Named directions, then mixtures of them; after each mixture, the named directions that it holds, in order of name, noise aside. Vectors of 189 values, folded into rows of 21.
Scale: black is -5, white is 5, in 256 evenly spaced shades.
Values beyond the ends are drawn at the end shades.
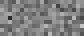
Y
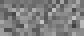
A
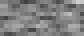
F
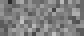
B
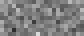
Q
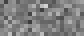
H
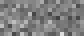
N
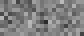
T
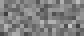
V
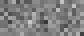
T.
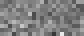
N.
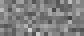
B, Q, Y.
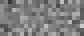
A, B, Y.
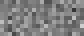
A, N, Y.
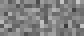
A, V, Y.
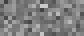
H.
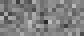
T.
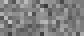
H, T.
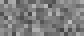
H, Q.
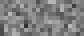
A, Q, V.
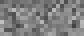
A.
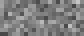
F, V.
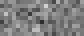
A, H, V.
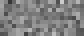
B, V.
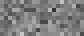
B, N, T.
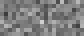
A, V.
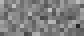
N, Q, V.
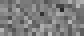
Q, Y.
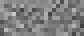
A.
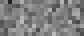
B.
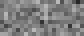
A, F, V.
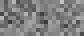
T.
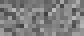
A.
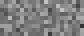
Y.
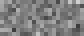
Q, V.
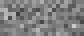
A, Y.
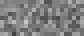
A, N, Q.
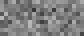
A, T.
